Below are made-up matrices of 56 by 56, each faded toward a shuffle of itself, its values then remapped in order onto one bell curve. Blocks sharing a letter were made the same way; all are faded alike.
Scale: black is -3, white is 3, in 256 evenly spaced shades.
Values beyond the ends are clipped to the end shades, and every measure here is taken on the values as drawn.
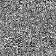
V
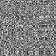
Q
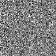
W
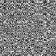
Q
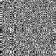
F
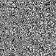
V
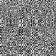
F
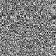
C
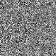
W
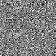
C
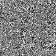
W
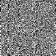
V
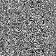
W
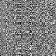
F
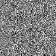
W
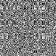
F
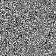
W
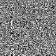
V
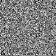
W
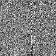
V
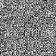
C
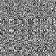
Q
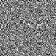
C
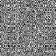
F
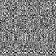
F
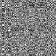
Q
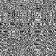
Q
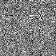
V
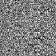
C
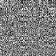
Q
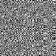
Q
